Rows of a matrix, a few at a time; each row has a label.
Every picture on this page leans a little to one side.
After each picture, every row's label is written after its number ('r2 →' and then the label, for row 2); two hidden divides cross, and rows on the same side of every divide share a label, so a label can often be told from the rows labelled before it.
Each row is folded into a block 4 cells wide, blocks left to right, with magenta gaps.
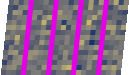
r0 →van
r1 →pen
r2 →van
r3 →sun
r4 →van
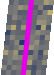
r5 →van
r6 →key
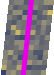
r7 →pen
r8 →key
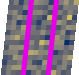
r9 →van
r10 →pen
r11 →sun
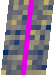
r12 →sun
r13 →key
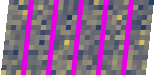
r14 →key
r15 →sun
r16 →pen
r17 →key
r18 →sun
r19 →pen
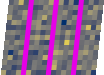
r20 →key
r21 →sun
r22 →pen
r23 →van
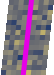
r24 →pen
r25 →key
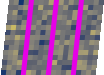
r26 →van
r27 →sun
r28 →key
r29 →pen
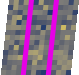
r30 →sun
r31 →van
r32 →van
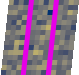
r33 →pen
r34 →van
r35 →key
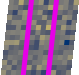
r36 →key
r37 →van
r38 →sun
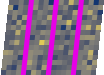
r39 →pen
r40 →pen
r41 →key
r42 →van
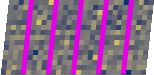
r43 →van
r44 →sun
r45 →pen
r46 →key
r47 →pen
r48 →van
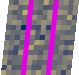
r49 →key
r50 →key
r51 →sun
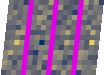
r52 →pen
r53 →sun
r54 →pen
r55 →pen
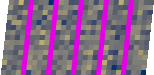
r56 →key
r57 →pen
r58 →van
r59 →van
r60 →key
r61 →van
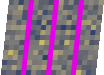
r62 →van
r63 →pen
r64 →pen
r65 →sun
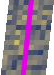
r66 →pen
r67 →key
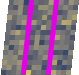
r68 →pen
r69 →sun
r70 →key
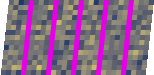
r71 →van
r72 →van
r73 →sun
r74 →van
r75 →key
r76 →pen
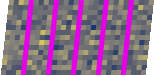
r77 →key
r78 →pen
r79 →van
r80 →pen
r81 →key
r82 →sun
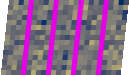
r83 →sun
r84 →van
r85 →key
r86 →pen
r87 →van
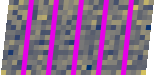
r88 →key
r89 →sun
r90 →sun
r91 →key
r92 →key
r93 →key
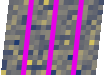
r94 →sun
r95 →key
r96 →pen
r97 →pen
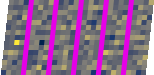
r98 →pen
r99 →sun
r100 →van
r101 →van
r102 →pen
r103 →sun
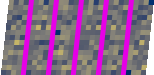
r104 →pen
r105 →van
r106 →van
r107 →van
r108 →van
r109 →pen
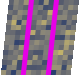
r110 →sun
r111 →key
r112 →pen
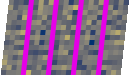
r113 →pen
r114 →sun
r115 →van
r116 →sun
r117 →pen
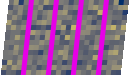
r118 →van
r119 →key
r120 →van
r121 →sun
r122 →van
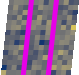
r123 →sun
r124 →sun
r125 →van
